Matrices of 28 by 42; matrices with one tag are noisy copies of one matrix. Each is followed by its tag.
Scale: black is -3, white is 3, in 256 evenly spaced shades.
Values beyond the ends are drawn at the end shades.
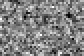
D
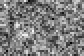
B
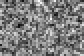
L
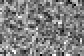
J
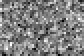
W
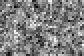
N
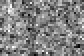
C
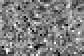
W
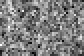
C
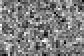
W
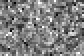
L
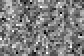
C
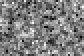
B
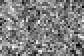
C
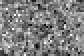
W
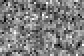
N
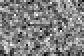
W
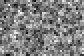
N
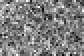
J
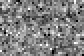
D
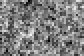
B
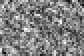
J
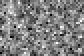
C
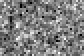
B
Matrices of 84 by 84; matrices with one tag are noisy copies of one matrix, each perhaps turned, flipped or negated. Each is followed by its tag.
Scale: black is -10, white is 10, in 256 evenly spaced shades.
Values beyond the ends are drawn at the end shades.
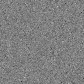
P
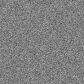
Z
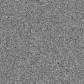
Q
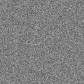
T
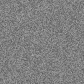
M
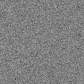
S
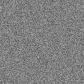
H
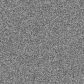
T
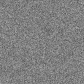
T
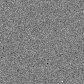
T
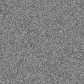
P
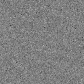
M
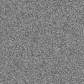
M
